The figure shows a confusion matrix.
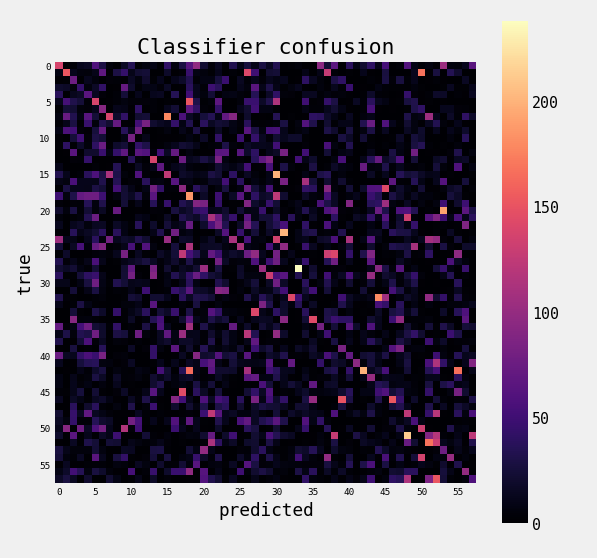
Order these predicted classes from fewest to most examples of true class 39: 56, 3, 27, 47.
3, 56, 27, 47
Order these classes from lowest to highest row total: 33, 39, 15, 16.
33, 39, 16, 15
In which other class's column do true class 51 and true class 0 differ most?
48
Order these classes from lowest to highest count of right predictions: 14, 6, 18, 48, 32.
14, 6, 48, 32, 18
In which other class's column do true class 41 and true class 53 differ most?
52
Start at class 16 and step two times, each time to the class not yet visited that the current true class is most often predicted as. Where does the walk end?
27
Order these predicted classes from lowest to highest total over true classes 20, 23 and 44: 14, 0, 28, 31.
0, 14, 28, 31
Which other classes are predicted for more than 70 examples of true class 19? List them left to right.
20, 26, 40, 45
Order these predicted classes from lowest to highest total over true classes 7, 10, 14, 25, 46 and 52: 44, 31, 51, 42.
44, 42, 31, 51
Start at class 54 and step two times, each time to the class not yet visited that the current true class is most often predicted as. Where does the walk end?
9
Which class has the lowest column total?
41
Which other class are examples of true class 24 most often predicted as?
30
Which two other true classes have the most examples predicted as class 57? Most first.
51, 41
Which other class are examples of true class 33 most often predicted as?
28
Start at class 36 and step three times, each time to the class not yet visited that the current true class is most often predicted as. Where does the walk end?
5
